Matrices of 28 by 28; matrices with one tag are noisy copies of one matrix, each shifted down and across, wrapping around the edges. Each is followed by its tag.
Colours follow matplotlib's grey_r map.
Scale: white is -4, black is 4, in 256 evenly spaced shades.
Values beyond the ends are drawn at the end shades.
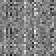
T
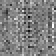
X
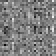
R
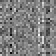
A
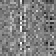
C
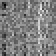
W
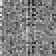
X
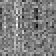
W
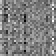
A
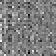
A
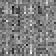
R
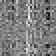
W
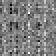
R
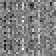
R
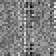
X
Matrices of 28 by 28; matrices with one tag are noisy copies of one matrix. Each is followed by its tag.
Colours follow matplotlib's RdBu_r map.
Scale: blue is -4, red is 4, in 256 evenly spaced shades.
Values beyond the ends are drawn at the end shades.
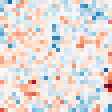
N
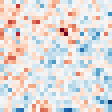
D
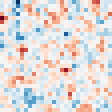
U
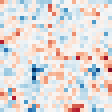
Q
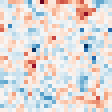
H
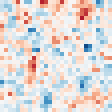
H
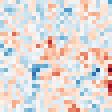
Q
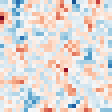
U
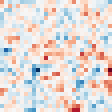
Q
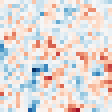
Q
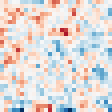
D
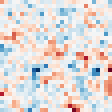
Q
